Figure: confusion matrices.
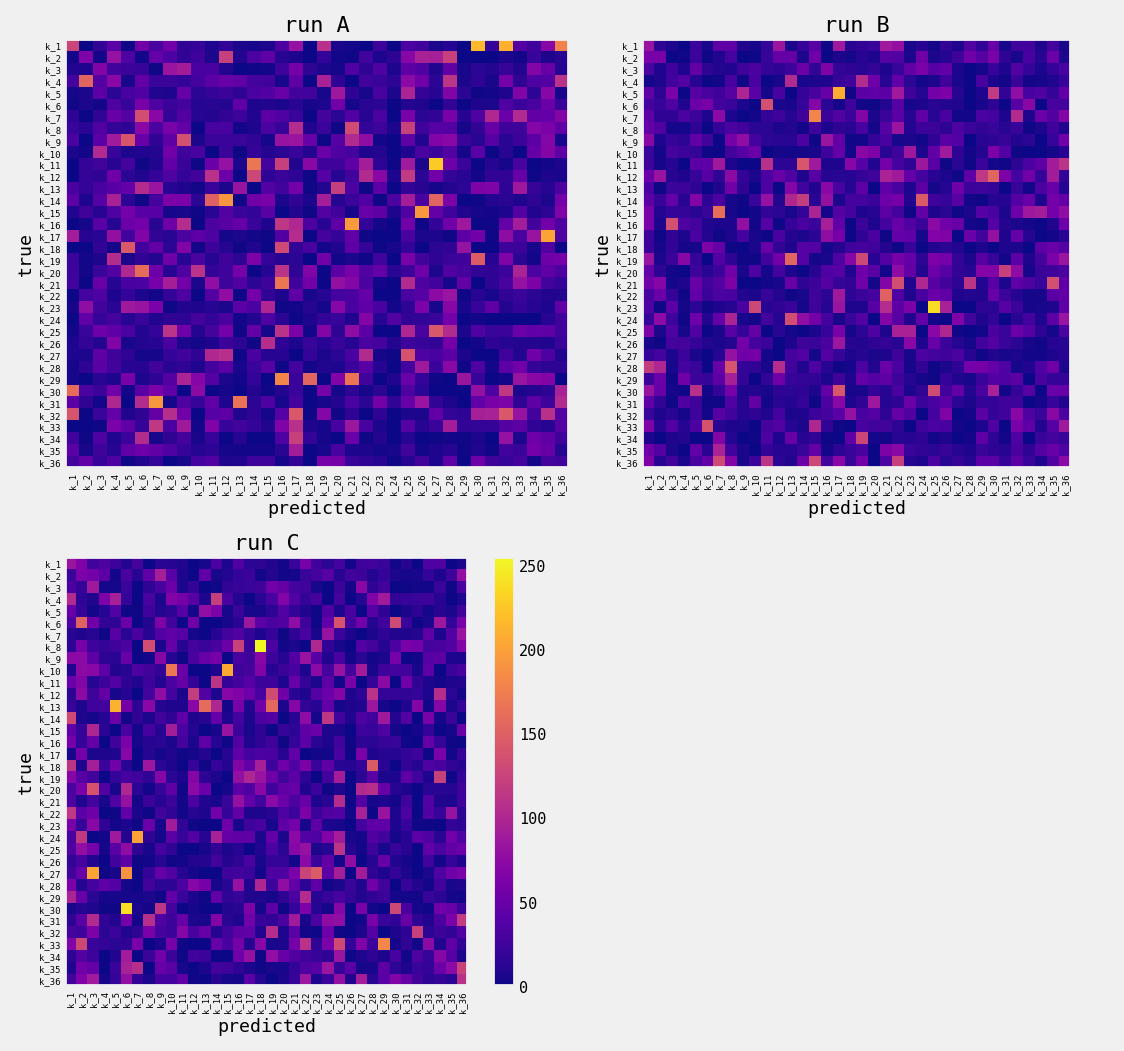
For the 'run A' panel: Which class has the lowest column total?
k_24
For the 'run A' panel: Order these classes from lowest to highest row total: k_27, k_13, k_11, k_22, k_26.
k_26, k_22, k_27, k_13, k_11
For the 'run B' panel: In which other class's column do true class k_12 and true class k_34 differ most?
k_30
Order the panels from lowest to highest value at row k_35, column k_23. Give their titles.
run A, run B, run C
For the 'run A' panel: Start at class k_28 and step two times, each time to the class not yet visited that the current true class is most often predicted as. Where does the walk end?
k_15
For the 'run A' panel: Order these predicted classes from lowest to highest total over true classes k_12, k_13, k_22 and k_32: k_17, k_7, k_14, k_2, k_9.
k_2, k_9, k_7, k_14, k_17
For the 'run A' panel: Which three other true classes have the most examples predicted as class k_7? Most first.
k_31, k_33, k_13
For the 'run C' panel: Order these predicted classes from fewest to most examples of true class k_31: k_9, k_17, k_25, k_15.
k_15, k_9, k_17, k_25
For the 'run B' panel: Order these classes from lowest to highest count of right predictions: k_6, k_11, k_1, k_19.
k_6, k_1, k_11, k_19
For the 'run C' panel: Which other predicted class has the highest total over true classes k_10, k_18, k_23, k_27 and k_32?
k_3
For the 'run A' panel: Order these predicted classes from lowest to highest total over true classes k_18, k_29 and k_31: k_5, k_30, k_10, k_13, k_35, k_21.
k_30, k_10, k_35, k_13, k_5, k_21
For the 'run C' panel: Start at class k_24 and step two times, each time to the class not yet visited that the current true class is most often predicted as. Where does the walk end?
k_36
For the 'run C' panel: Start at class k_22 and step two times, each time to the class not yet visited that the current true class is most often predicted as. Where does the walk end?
k_2
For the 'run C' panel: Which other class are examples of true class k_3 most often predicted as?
k_27
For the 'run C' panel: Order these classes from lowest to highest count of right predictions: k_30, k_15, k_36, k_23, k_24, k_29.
k_29, k_23, k_24, k_15, k_36, k_30
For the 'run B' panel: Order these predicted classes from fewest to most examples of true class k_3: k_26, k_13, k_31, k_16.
k_31, k_13, k_26, k_16
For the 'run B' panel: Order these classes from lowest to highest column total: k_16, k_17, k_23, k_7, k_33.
k_33, k_23, k_16, k_7, k_17
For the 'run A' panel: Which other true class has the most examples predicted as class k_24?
k_14
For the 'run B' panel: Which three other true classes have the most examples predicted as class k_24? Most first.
k_14, k_21, k_11
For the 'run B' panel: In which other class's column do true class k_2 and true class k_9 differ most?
k_16
